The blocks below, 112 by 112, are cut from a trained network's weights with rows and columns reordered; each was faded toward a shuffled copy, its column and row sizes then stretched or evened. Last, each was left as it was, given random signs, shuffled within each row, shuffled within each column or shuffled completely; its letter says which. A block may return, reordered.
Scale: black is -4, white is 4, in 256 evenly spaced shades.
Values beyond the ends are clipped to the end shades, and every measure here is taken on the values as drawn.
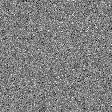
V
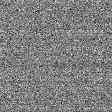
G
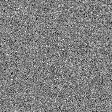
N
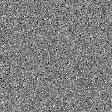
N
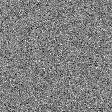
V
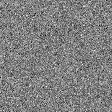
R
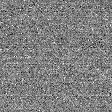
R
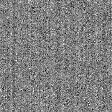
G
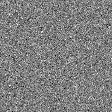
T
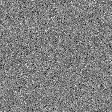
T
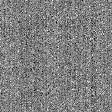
G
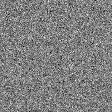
T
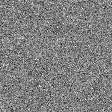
V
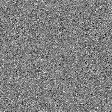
N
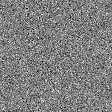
T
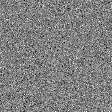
N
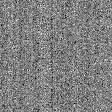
T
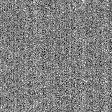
T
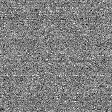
R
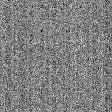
G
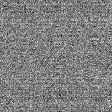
G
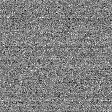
R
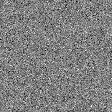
T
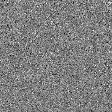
N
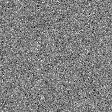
T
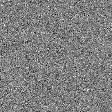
N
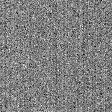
T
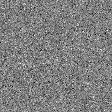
N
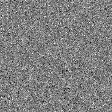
T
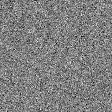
T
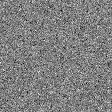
V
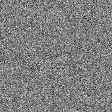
R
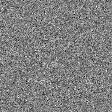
N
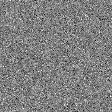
N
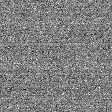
R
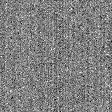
T
